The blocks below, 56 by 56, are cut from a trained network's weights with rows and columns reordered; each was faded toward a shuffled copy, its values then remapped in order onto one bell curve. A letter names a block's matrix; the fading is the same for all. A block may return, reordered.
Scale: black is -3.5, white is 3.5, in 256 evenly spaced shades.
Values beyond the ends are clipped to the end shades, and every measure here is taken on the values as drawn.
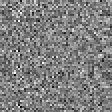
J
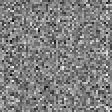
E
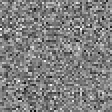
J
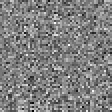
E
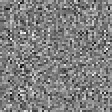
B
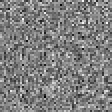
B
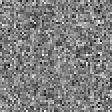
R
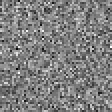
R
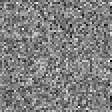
R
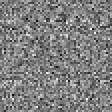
J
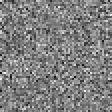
R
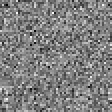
E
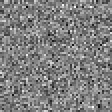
R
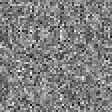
E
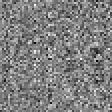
B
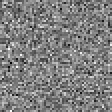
R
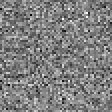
J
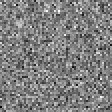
R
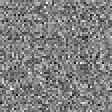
J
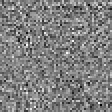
J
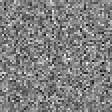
E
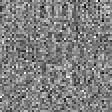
J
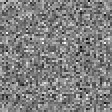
B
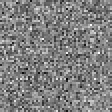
R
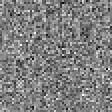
E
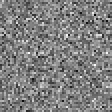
J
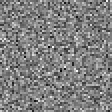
R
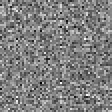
E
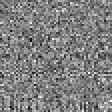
J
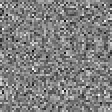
B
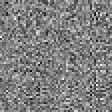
B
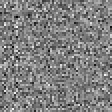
E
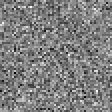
E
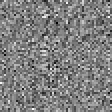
B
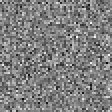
R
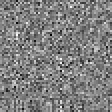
E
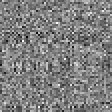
J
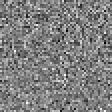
E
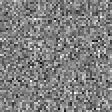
E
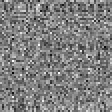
J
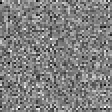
B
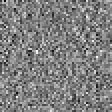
B
